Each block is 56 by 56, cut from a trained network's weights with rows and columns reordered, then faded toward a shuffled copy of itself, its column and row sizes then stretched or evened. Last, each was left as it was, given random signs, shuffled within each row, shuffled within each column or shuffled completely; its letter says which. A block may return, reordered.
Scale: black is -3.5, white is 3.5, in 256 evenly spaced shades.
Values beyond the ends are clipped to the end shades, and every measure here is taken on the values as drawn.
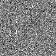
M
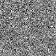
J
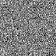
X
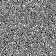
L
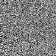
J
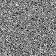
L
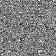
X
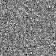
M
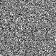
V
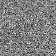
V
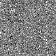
M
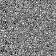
M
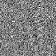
X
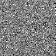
M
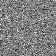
L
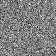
L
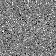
L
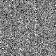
M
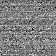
V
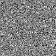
J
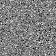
L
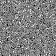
L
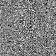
M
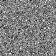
V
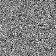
J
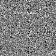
J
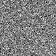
L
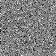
M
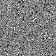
M
